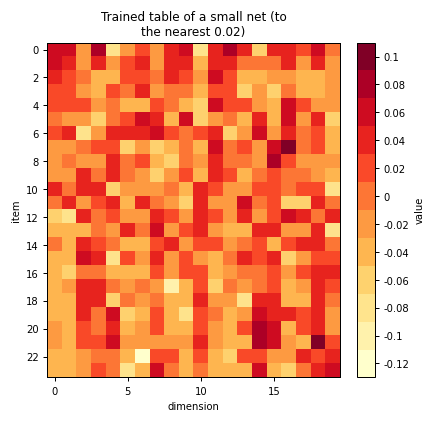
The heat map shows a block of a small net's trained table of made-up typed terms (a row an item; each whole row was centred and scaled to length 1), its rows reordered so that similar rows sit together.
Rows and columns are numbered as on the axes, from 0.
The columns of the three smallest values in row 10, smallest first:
19, 4, 9
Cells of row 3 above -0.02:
10
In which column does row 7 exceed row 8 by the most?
16
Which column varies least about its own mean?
17
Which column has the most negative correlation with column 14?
12
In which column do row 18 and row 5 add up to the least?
13
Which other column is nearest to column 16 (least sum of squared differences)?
11
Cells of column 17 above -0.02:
13
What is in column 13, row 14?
0
